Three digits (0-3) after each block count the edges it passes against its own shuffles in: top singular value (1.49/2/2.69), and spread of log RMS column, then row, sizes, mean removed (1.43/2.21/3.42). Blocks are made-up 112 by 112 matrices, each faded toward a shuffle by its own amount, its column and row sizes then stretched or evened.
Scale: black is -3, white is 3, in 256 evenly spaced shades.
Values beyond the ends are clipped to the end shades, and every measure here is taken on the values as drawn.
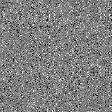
1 2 0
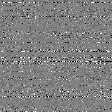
1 1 3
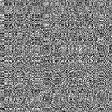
3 1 2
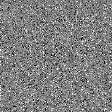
0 2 1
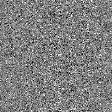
0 2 0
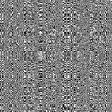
3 3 1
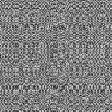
3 0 2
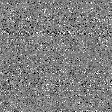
1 0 2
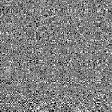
2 1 2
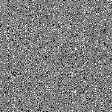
0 2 1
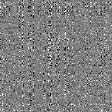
2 3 2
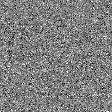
0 1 1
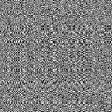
3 2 2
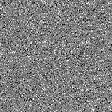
2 0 0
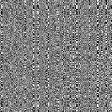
3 3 0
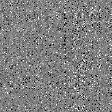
1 2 1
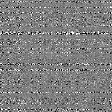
2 2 3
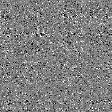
1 1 2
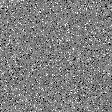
0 0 0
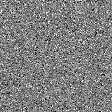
1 0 0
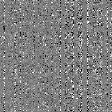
2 3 2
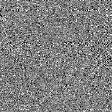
1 1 2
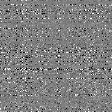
0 2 3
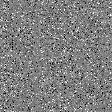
0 1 0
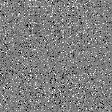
1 1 1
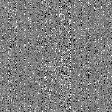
0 3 0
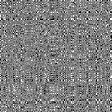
3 2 2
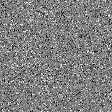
0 0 1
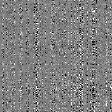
2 3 2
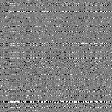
3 0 3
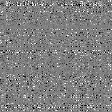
2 1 3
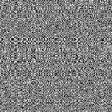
3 1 2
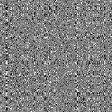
3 2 1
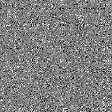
1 1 2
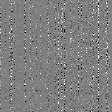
1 3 0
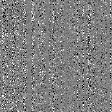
0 3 0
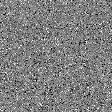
0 0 1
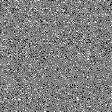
1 1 2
